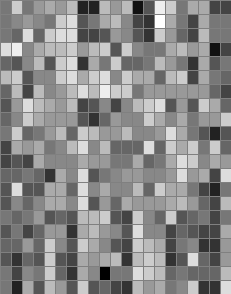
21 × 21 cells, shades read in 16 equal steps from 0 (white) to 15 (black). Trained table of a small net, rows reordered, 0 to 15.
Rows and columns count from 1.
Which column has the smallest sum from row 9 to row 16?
8
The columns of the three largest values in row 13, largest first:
5, 20, 9
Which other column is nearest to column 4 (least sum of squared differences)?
19
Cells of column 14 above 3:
16
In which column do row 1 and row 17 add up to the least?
15
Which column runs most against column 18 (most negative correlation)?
6
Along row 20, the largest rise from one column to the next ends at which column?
10
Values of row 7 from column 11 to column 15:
3 3 8 6 6
